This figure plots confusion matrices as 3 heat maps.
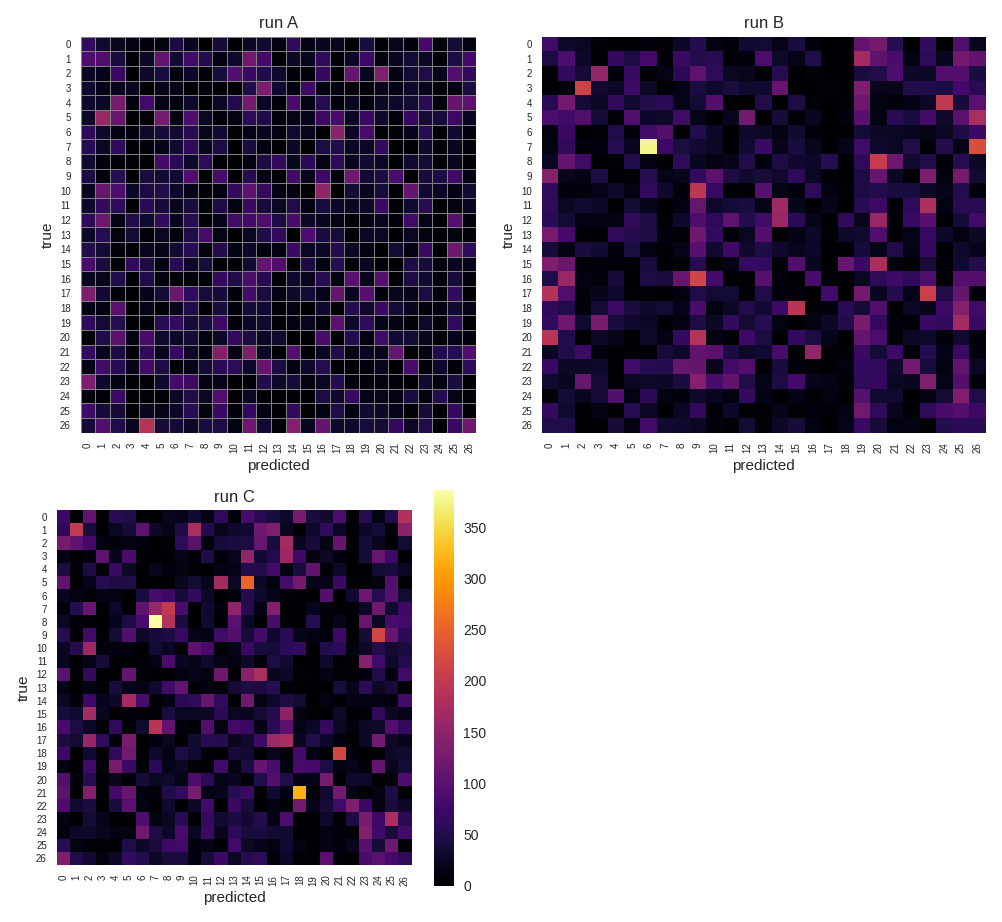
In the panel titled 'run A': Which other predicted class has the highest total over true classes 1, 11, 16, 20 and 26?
4
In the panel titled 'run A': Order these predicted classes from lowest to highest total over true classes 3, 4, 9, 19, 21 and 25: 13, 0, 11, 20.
13, 20, 0, 11
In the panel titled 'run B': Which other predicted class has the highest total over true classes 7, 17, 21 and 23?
6
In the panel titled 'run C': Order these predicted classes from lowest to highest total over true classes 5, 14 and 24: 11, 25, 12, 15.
15, 25, 11, 12
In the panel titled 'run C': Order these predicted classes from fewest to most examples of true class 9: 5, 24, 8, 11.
11, 8, 5, 24
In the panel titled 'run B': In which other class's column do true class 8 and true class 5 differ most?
20
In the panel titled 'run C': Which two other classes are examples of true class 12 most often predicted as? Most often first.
15, 14
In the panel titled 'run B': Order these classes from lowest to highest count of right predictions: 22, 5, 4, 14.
14, 4, 5, 22
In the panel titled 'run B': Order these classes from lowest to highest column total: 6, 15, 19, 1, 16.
16, 15, 6, 1, 19
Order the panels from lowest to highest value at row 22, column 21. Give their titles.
run A, run B, run C
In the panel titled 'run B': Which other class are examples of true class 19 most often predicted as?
25
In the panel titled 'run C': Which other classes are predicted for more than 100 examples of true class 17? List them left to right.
2, 5, 16, 24
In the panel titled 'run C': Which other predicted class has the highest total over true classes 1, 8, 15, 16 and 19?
7
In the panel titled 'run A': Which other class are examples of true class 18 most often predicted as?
2
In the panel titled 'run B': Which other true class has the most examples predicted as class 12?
5
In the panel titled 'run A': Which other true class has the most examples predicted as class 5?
1
